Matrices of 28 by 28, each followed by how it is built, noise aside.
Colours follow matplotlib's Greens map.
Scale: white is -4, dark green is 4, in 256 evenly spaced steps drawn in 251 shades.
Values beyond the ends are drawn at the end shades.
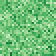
Toeplitz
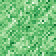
Hankel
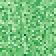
repeating rows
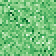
banded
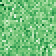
banded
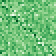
banded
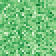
repeating rows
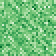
Toeplitz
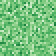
repeating rows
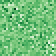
banded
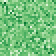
banded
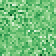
block diagonal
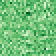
low rank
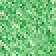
Toeplitz
